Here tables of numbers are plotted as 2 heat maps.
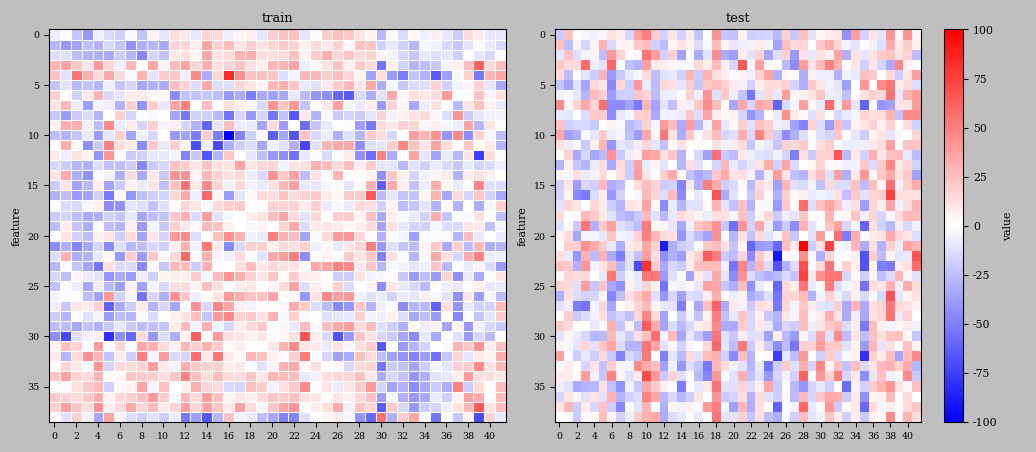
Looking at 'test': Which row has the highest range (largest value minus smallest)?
21
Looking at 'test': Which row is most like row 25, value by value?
37
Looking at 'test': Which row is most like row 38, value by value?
28
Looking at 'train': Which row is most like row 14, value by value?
7
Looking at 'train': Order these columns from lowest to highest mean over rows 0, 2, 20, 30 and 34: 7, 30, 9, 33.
33, 30, 7, 9
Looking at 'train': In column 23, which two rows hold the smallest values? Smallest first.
11, 9
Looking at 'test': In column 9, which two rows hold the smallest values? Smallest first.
23, 7
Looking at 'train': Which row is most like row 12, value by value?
38
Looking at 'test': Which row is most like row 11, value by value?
1
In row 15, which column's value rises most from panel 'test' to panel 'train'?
14
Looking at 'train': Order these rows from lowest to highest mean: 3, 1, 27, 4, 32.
27, 1, 32, 4, 3
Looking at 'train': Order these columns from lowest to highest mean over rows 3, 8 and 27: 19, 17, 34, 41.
34, 19, 17, 41
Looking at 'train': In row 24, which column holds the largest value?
16
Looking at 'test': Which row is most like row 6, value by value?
8
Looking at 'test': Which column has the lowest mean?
25
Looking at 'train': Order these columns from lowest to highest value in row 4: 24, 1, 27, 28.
1, 28, 27, 24
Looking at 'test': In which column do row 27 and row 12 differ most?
6
